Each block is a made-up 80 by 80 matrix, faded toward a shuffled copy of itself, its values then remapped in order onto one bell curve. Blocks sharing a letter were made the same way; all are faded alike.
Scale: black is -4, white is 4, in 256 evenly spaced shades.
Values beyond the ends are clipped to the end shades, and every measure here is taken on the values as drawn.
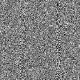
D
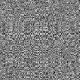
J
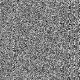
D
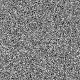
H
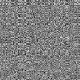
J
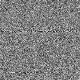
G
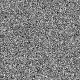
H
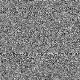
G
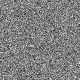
H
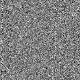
D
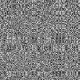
J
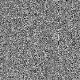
D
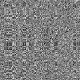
J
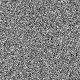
H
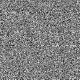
G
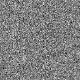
D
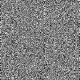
D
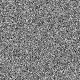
H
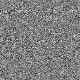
G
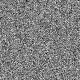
H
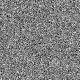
H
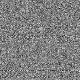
G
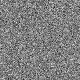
H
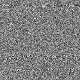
G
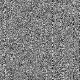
D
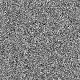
H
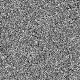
H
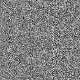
D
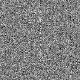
D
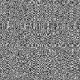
J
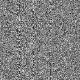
D
